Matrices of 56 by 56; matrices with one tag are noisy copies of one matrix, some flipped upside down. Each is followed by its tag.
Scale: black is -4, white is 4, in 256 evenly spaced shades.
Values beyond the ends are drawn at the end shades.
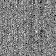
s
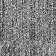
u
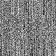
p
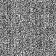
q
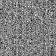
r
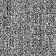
q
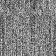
u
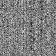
s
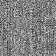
q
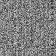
r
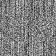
p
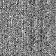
s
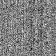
s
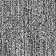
p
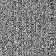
r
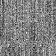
u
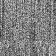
u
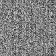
r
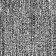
u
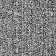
r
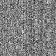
s
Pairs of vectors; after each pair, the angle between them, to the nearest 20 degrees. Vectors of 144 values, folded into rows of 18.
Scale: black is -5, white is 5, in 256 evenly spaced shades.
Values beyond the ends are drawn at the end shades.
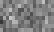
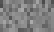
120 degrees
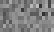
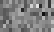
20 degrees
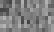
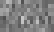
140 degrees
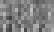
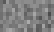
100 degrees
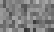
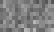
160 degrees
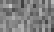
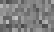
80 degrees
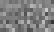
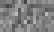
120 degrees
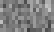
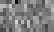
80 degrees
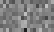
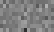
20 degrees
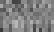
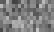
40 degrees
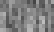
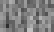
40 degrees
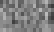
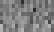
80 degrees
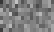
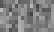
60 degrees
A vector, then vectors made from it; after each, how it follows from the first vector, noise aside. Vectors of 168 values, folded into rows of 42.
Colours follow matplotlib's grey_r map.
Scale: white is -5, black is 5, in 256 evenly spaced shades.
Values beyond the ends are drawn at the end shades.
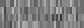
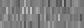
reversed, negated, partly zeroed.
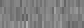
wrapped around, negated, shrunk.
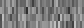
wrapped around, negated.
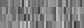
wrapped around, negated.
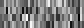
reversed, scaled up.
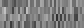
sign-scrambled.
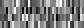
reversed, scaled up.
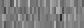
partly zeroed.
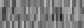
sign-scrambled.
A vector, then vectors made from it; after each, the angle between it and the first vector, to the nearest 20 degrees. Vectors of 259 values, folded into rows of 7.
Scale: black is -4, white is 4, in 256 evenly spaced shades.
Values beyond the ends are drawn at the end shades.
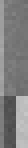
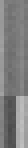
20 degrees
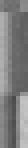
40 degrees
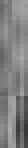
140 degrees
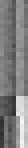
40 degrees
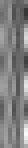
80 degrees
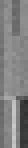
140 degrees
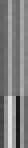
120 degrees
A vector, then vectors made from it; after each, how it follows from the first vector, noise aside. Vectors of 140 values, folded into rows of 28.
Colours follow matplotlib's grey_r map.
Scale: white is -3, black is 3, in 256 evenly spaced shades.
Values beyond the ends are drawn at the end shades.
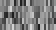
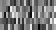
sign-scrambled.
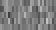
wrapped around, negated, shrunk.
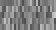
wrapped around, negated, shrunk.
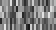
reversed, negated.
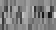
reversed, partly zeroed.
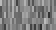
reversed, shrunk.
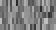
reversed, shrunk.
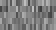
reversed, shrunk.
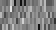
partly zeroed.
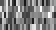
reversed, negated.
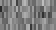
reversed, shrunk.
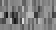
partly zeroed.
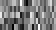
sign-scrambled.
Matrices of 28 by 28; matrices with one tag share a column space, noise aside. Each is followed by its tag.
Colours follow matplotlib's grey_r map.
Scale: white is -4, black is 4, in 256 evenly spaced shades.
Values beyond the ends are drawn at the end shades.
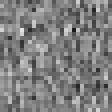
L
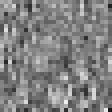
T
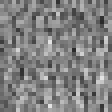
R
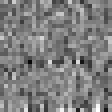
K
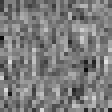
T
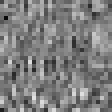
T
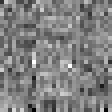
K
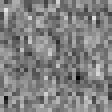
R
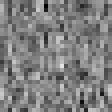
T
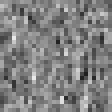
R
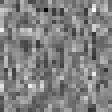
L
